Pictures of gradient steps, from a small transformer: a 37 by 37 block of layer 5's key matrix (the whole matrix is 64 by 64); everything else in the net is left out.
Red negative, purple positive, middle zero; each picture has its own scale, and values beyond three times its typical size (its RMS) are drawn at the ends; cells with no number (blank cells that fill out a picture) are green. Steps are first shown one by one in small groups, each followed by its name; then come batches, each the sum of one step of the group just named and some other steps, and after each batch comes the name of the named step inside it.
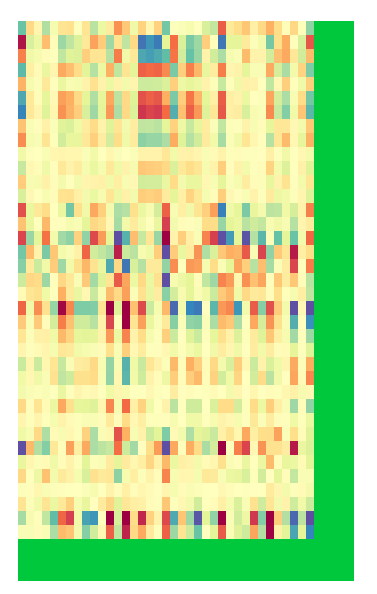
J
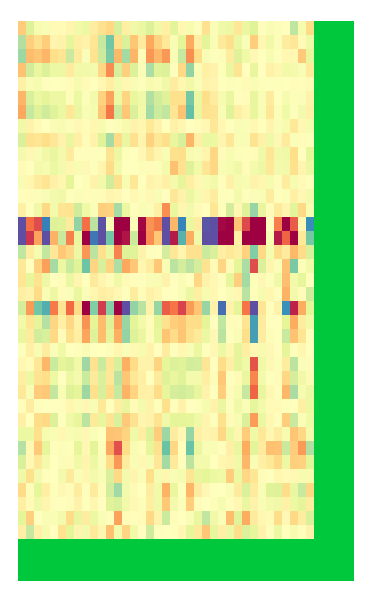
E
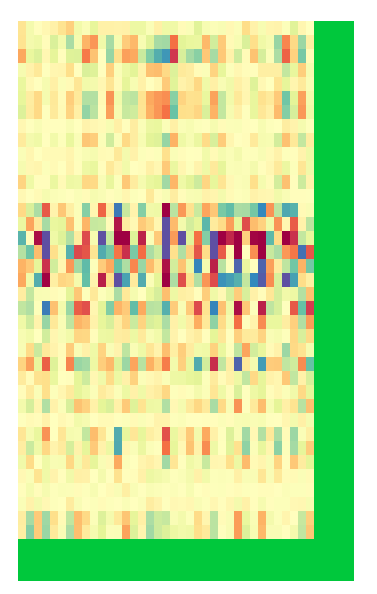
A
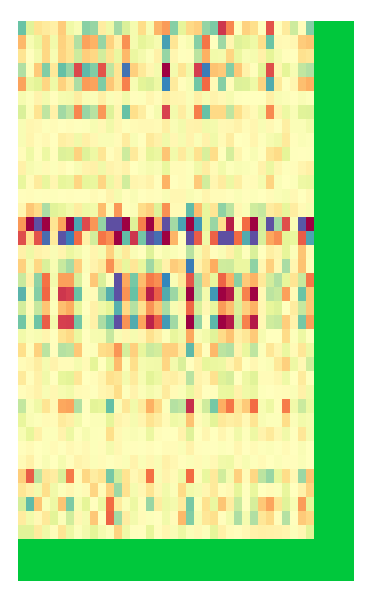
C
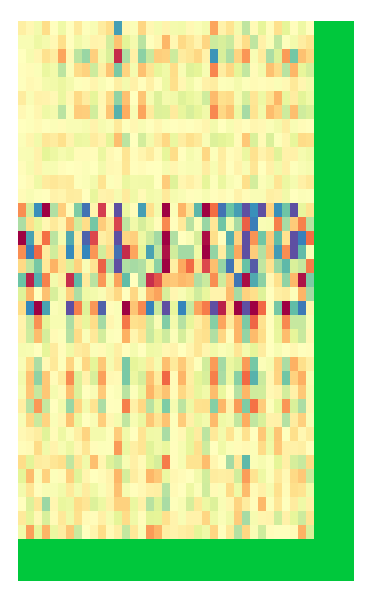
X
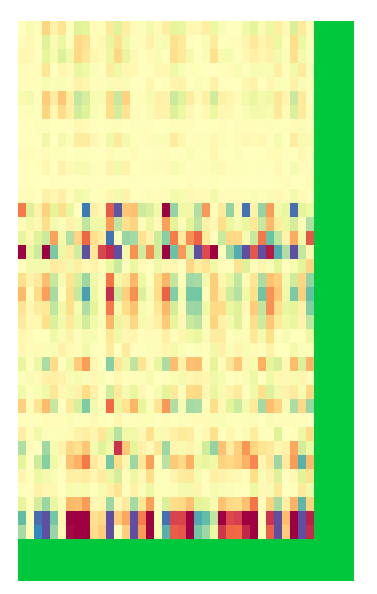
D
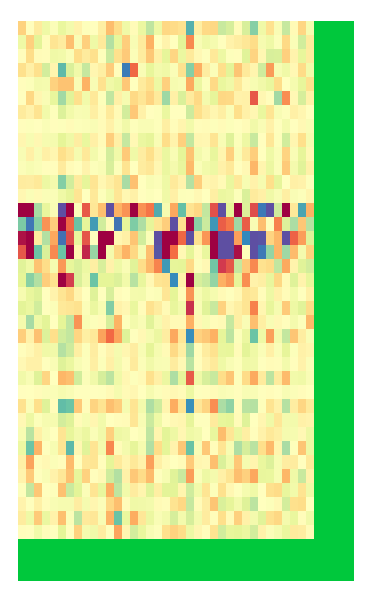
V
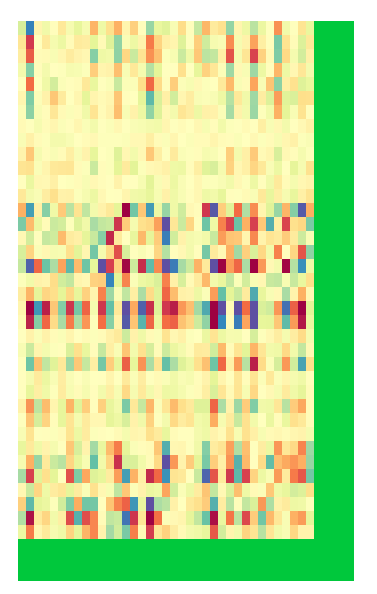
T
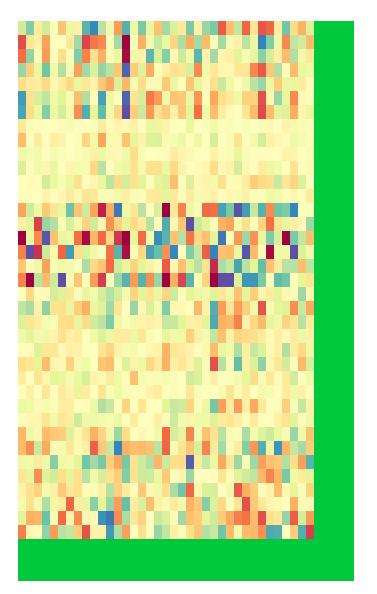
A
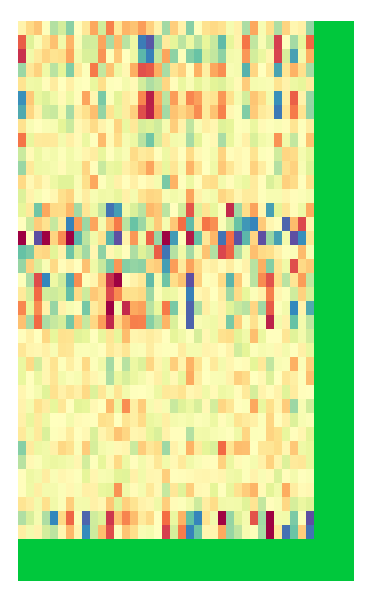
J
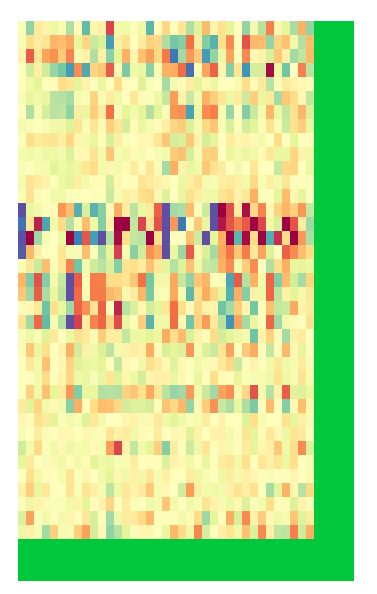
E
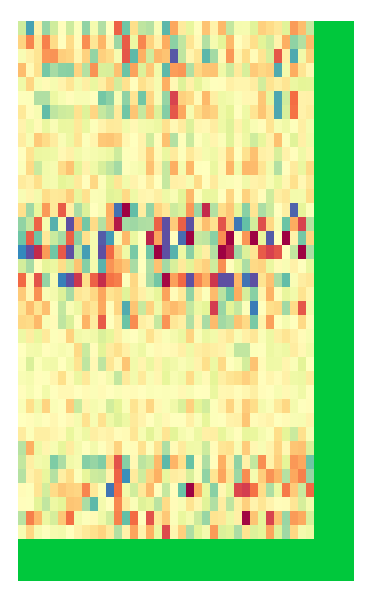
T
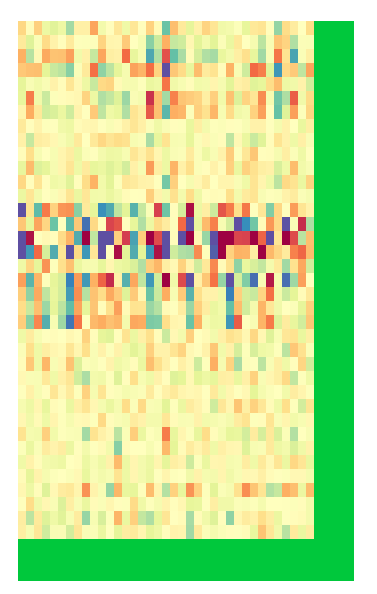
A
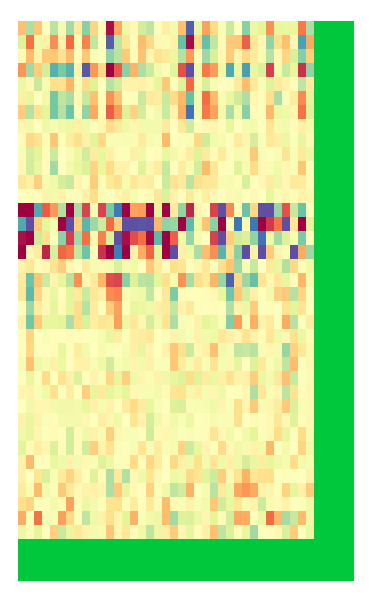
V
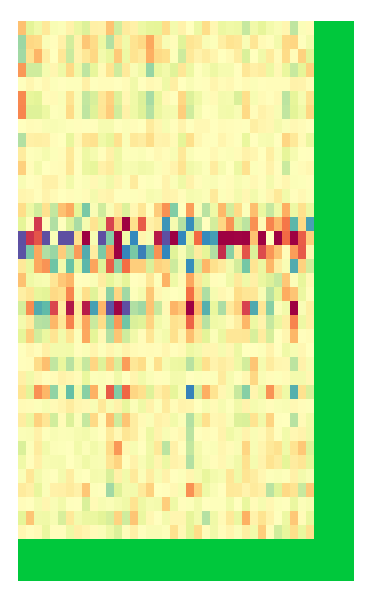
E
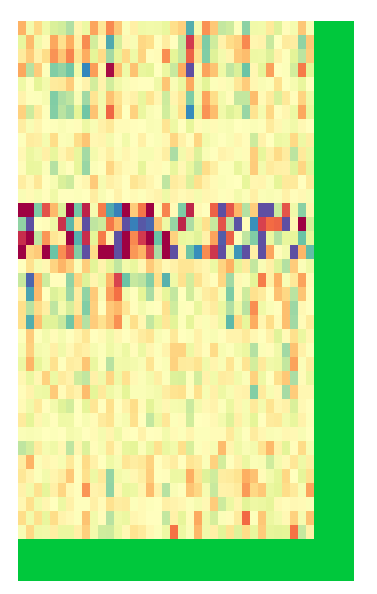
V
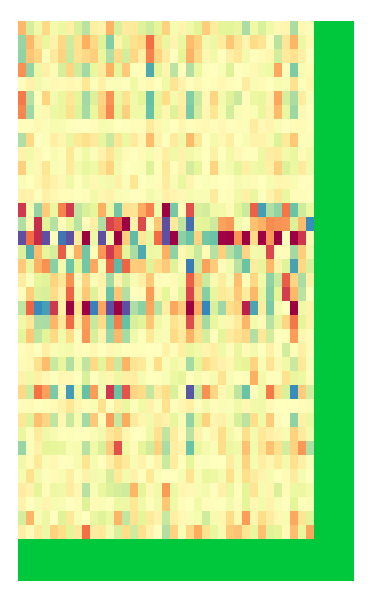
E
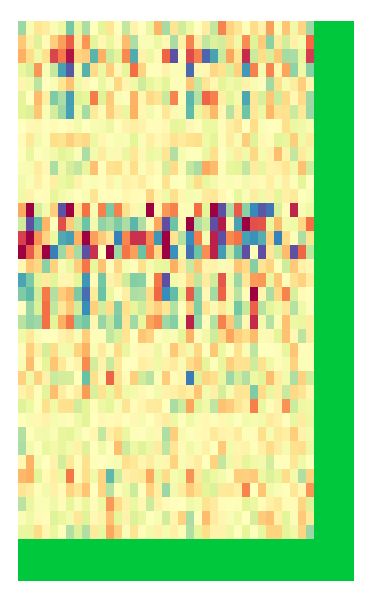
C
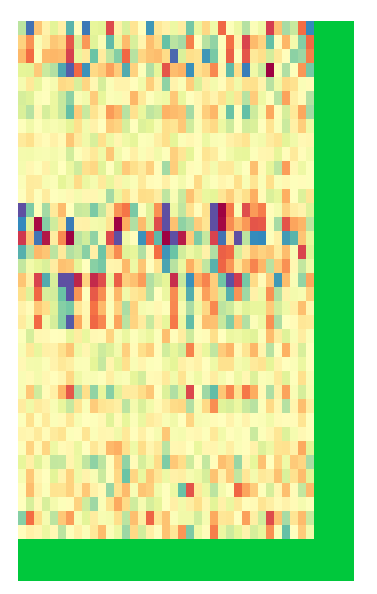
T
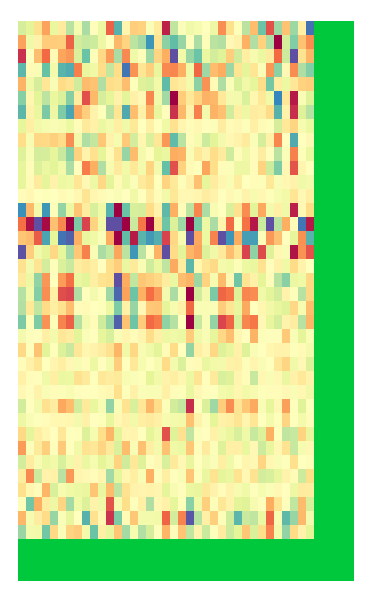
C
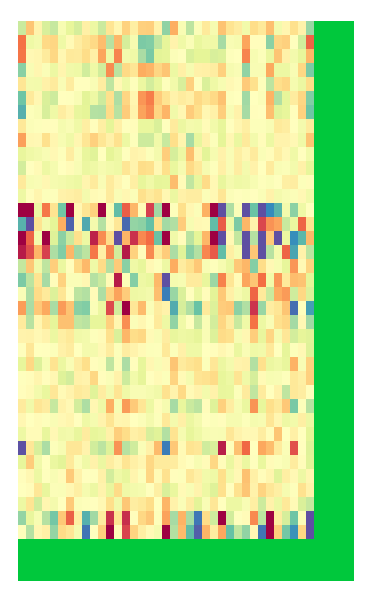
J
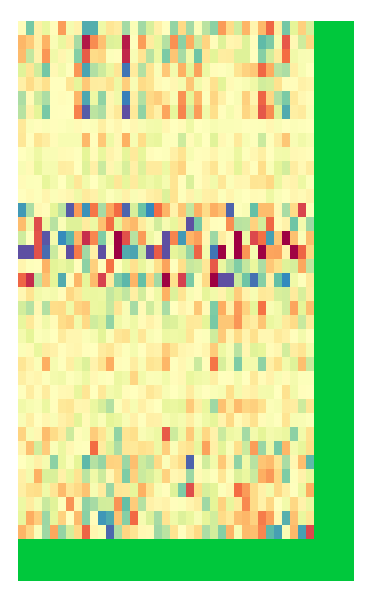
A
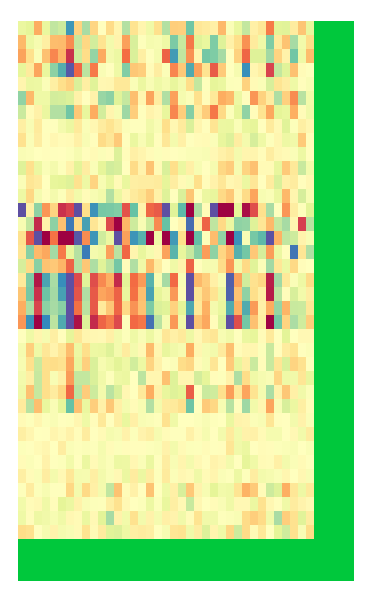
X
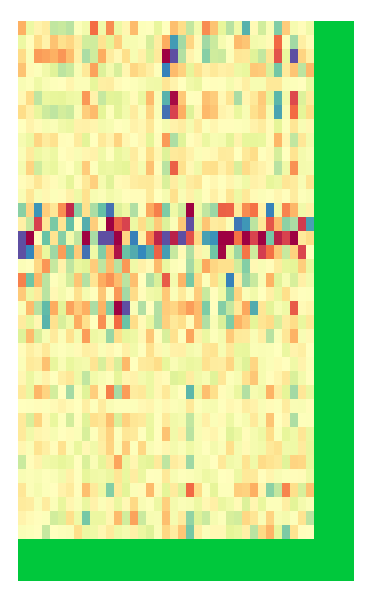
E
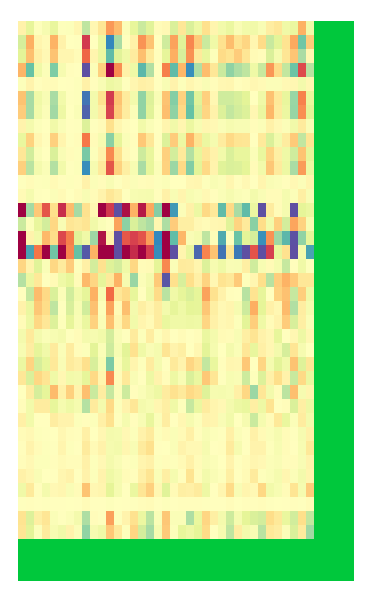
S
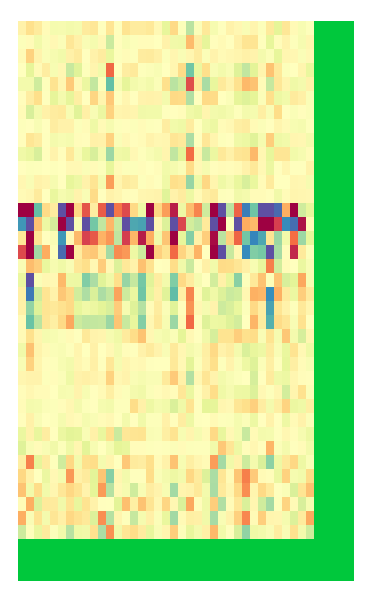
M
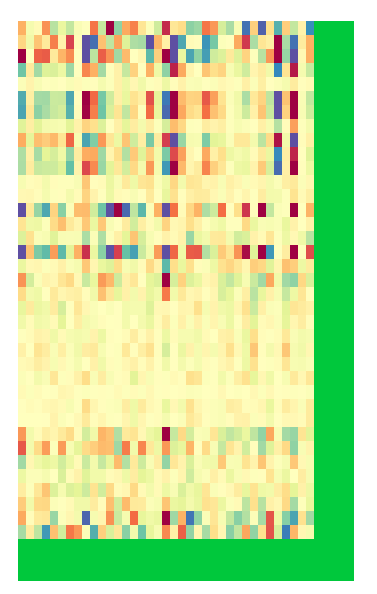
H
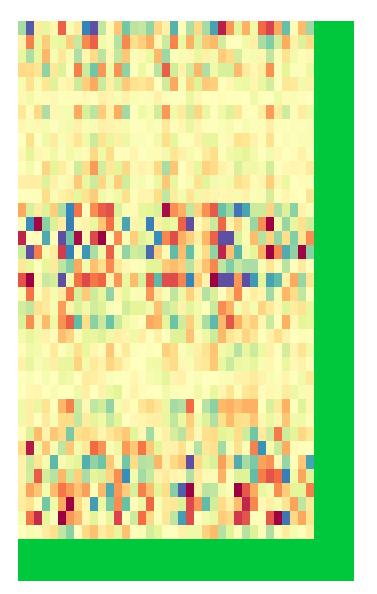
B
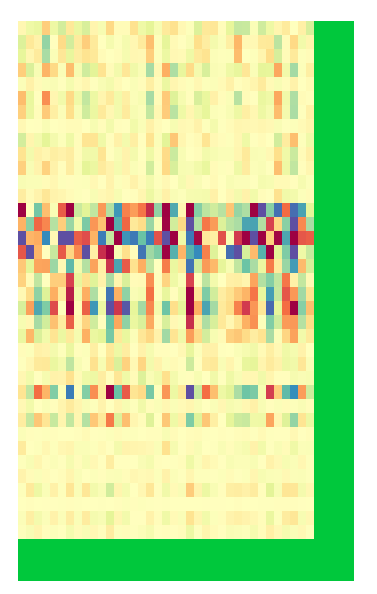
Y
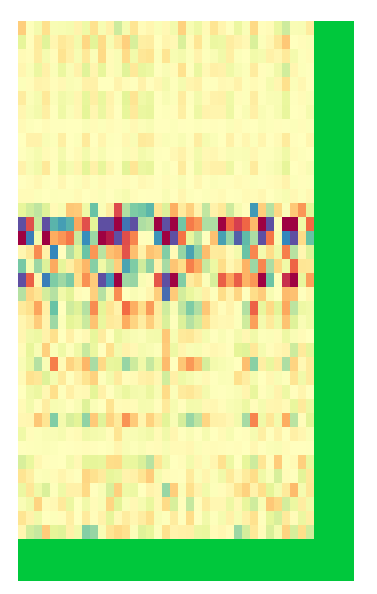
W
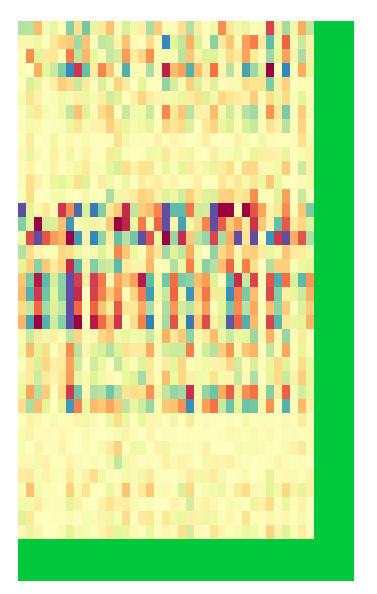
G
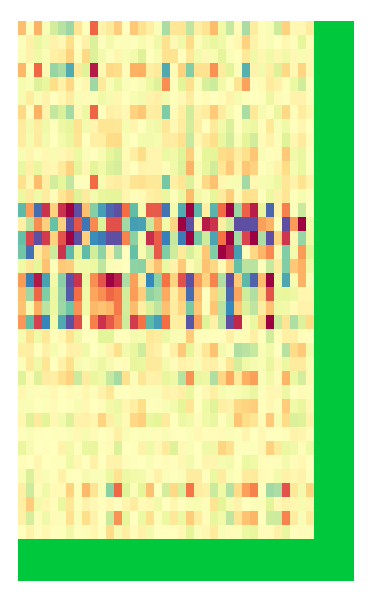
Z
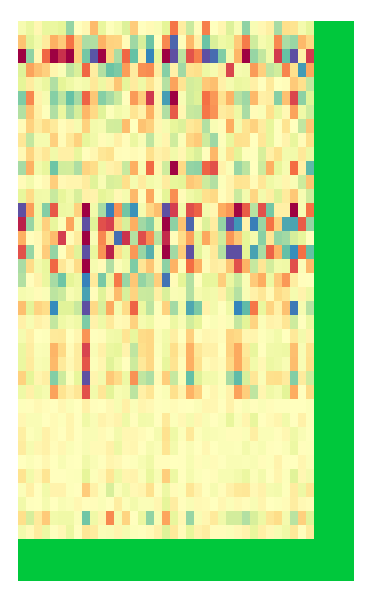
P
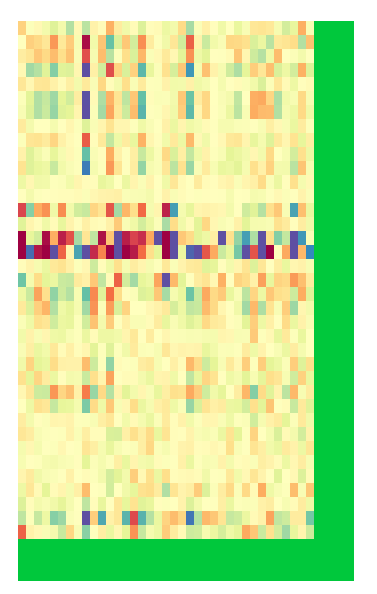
S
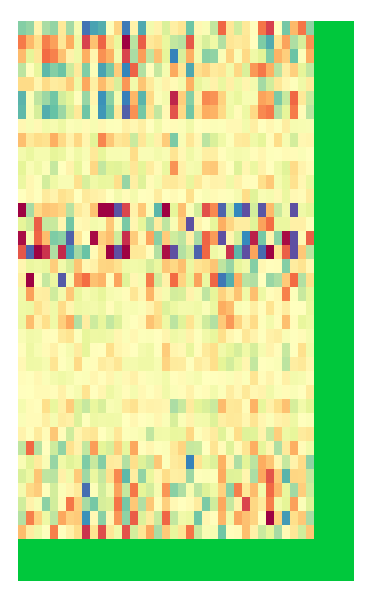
B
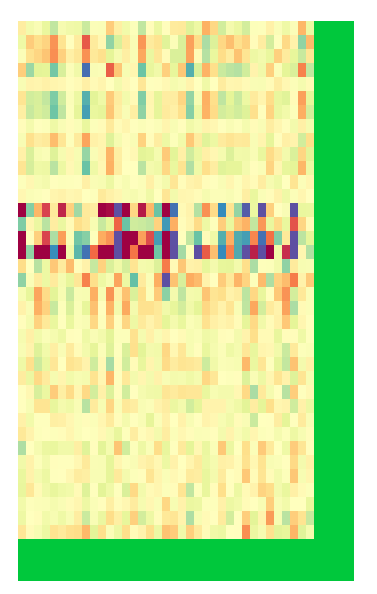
S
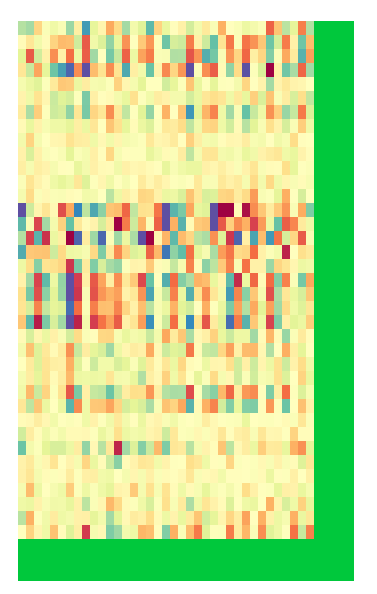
G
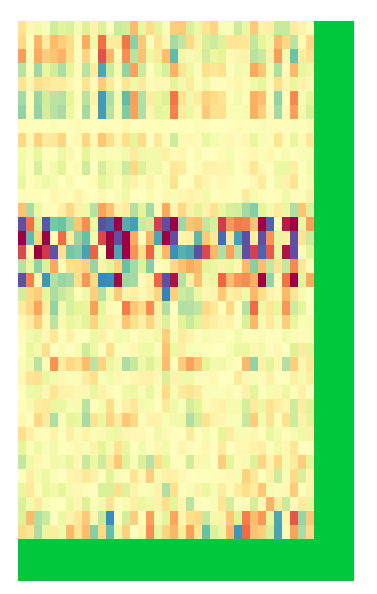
W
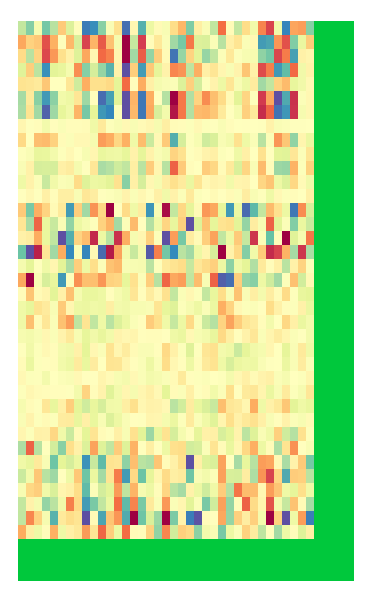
B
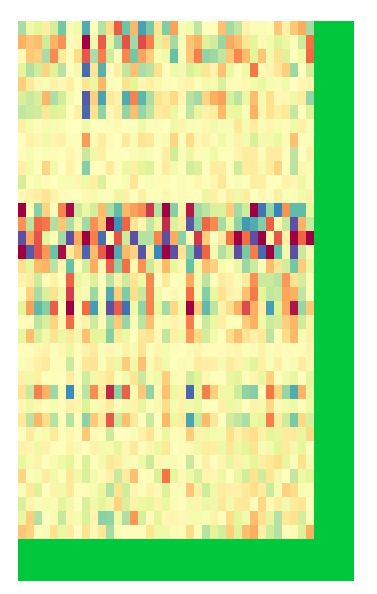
Y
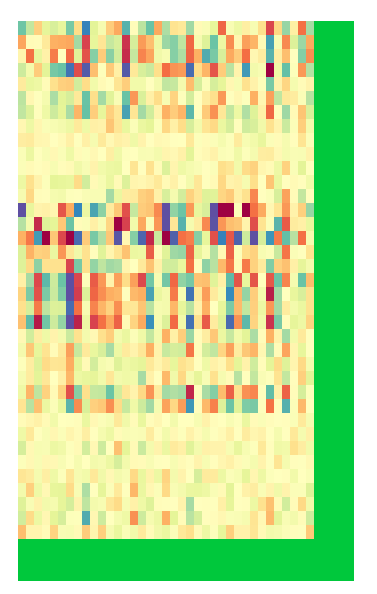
G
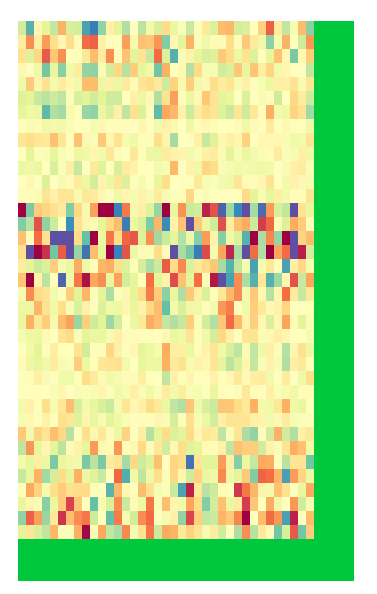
B
